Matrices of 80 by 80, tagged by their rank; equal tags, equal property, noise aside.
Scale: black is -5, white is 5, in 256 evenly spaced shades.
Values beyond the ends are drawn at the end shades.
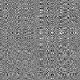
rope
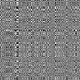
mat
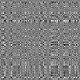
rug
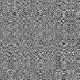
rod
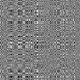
mat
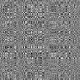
rug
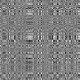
mat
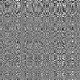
rope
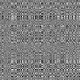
mat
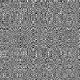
rod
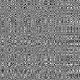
rope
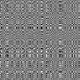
mat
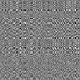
mat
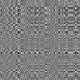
mat
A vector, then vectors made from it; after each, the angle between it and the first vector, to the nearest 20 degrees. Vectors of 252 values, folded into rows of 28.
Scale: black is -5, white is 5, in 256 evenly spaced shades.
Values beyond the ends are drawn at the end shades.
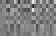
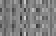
80 degrees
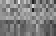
140 degrees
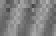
60 degrees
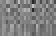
160 degrees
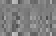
80 degrees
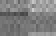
60 degrees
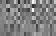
20 degrees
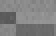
100 degrees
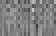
40 degrees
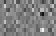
60 degrees
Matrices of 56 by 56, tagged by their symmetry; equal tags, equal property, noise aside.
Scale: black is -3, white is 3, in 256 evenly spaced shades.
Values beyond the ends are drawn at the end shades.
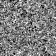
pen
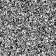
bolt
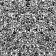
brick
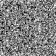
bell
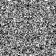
brick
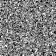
bolt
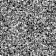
bell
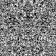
brick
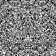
brick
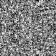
bell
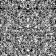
brick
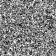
pen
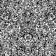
brick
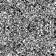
bell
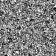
bolt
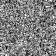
bolt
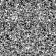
brick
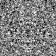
brick
